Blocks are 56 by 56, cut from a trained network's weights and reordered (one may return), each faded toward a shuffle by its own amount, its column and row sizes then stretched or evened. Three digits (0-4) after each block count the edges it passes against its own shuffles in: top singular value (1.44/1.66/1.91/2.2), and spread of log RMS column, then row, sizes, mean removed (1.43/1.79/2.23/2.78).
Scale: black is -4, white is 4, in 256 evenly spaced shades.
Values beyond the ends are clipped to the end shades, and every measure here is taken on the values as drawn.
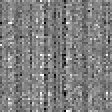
4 3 2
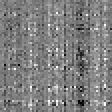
4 3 3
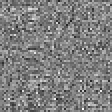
2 0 1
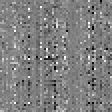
2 4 1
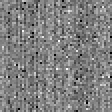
2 1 0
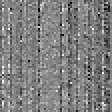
4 4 0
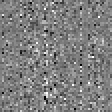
0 4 0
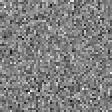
0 1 0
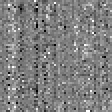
2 3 1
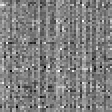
4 0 3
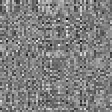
4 3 1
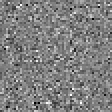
1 2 2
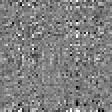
3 3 3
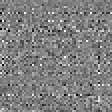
2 1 4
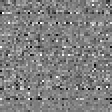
0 1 4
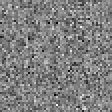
0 0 0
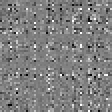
0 4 4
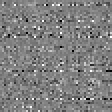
1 1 4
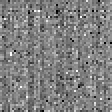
2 0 1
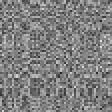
4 1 0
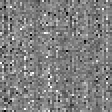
1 2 0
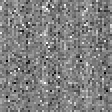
1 1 1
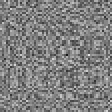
4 0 0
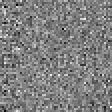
1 1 1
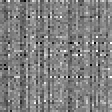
4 1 3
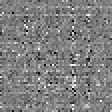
1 2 1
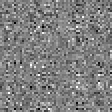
3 3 3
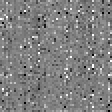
0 3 0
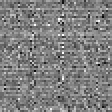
1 2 0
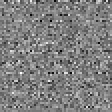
0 0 4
